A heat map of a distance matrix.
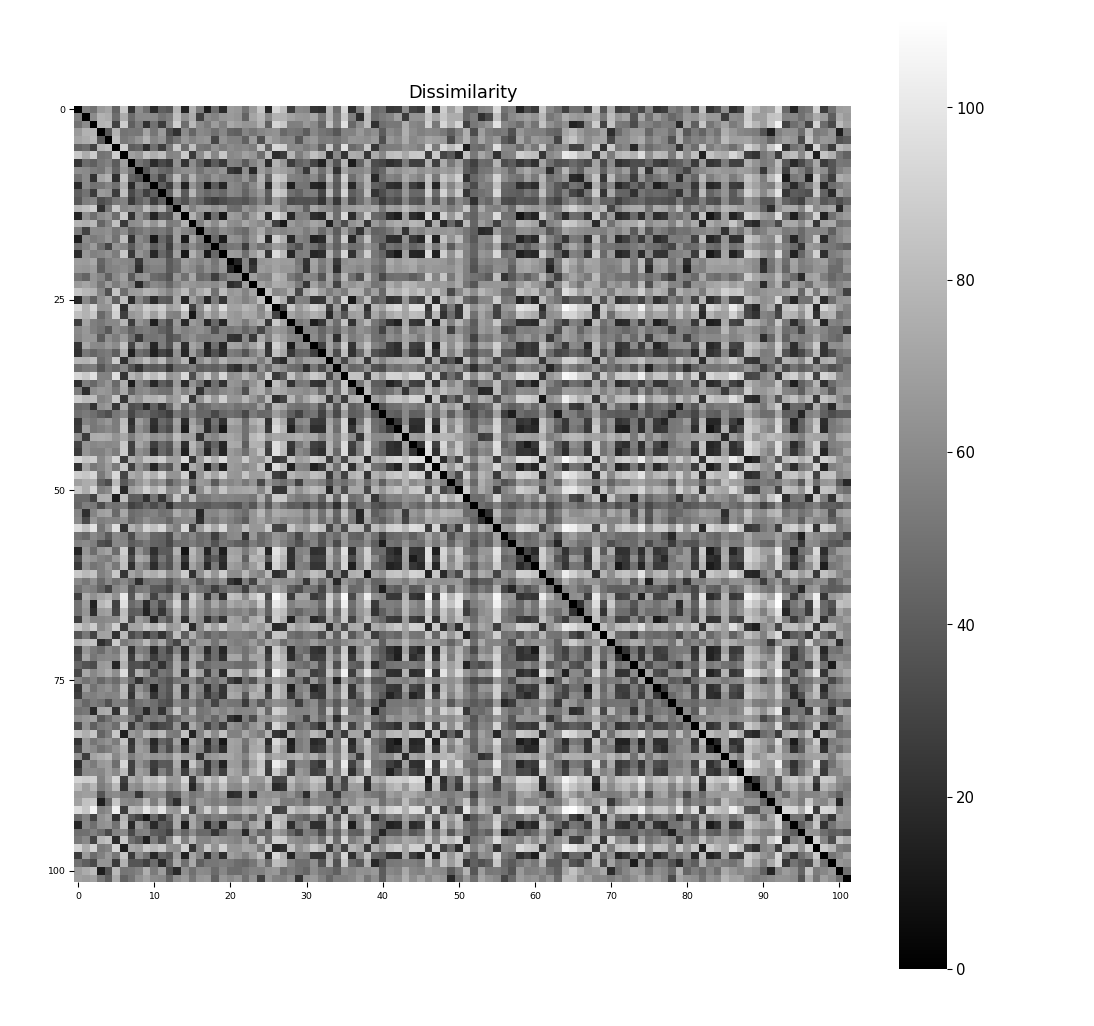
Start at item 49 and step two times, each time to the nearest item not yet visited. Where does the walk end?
29
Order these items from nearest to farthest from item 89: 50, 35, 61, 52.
61, 50, 35, 52
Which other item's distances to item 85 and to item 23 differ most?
43
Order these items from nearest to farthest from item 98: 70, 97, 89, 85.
70, 85, 89, 97
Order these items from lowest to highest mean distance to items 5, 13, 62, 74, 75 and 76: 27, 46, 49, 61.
49, 27, 61, 46
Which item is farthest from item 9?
92
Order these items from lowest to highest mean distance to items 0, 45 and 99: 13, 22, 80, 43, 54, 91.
22, 54, 80, 43, 91, 13
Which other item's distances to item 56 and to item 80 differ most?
21
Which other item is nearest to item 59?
44
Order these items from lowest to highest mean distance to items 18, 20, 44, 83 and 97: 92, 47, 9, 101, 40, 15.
40, 47, 101, 15, 9, 92
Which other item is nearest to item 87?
41
